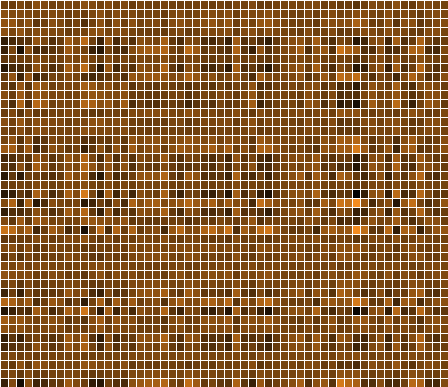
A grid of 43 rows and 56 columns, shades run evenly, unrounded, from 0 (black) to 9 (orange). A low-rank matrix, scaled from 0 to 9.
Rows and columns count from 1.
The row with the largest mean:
26
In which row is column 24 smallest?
12
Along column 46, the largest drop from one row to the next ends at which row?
35
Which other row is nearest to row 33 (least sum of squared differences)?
20
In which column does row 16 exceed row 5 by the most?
45
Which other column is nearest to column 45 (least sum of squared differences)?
33
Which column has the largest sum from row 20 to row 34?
43
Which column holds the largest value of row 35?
11
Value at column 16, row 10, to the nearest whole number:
5
